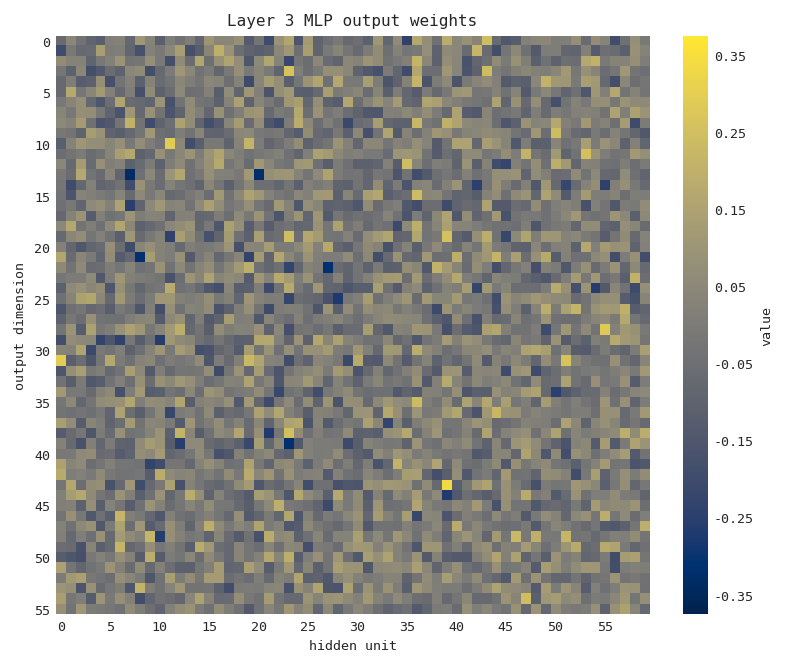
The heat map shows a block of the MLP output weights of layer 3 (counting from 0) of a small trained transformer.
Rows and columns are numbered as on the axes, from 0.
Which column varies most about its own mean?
23
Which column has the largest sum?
36
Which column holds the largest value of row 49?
6
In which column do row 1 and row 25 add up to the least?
44
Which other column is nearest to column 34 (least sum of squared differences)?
37
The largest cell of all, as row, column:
43, 39
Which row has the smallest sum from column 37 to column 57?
16
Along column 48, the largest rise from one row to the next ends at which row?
48
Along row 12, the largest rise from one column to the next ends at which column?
35
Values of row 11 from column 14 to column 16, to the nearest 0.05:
0 0.1 0.15
